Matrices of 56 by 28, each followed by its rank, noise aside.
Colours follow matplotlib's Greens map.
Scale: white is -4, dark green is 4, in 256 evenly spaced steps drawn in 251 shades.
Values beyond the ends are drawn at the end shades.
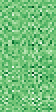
four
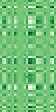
one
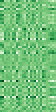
two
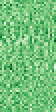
six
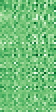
four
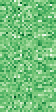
six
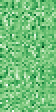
six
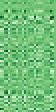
two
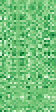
four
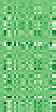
two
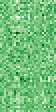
six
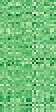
four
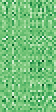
three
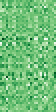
four
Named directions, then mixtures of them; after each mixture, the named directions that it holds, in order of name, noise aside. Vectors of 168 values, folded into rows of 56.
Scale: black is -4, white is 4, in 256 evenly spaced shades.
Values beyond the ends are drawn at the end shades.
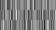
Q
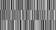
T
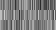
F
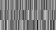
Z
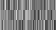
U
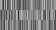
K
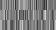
F, K, Z.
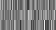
Q, T, U.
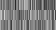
F.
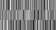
T, U, Z.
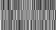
F, K, U.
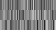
F, Q, Z.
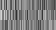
F, K, Q.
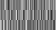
Q, U, Z.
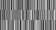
T.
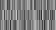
Q.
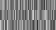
Z.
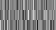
Z.
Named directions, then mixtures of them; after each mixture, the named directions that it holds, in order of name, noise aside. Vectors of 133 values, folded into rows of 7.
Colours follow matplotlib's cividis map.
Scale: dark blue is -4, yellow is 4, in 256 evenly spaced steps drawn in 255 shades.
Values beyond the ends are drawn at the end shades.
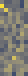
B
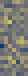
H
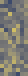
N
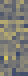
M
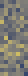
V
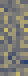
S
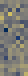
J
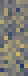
H, V.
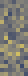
V.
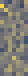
B.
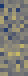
J, V.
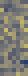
S.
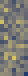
B, M, V.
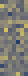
B, J, N.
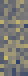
H, M, V.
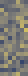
S, V.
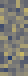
J, S, V.
